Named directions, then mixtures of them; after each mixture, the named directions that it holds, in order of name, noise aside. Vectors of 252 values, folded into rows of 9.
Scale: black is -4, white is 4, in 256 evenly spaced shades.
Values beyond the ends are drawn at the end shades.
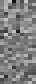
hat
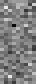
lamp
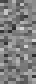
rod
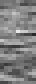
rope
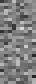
rod.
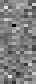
lamp.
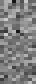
hat.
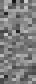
hat.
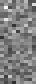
hat, lamp.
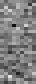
lamp, rope.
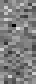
lamp, rod.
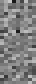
hat.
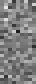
hat, lamp.
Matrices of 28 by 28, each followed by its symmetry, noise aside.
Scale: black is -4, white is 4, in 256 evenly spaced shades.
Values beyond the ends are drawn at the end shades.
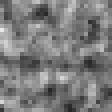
no symmetry.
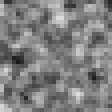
antisymmetric.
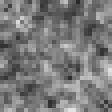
symmetric.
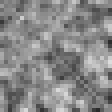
symmetric.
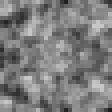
mirrored top to bottom.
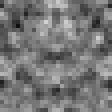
mirrored left to right.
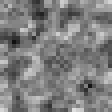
symmetric.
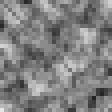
symmetric.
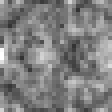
mirrored top to bottom.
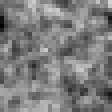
no symmetry.
